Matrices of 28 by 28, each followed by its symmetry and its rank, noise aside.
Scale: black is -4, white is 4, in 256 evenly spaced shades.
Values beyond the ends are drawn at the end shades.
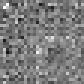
symmetric, rank five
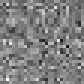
no symmetry, rank five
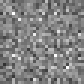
symmetric, rank six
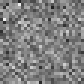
symmetric, rank seven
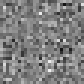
antisymmetric, rank six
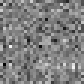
no symmetry, rank six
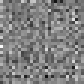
no symmetry, rank five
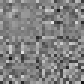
symmetric, rank five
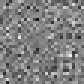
antisymmetric, rank six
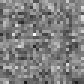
no symmetry, rank seven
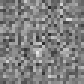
no symmetry, rank seven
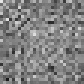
symmetric, rank five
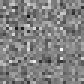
no symmetry, rank six
